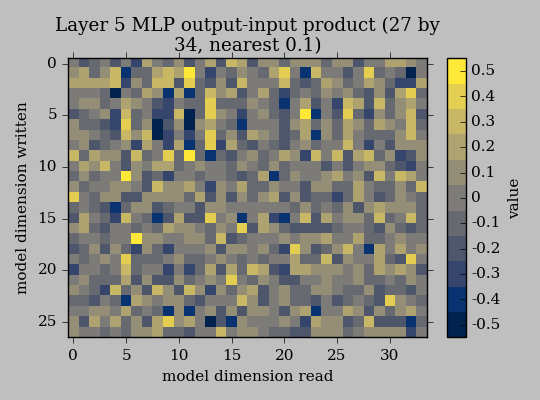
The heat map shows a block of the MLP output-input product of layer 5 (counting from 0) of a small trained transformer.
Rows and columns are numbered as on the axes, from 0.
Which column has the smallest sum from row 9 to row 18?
20
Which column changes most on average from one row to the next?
11
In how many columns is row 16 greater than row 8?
14
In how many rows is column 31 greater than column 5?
9
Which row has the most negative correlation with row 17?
0
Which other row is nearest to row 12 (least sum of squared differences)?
22
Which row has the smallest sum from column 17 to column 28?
16
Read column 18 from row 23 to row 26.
-0.2 0.1 0 0
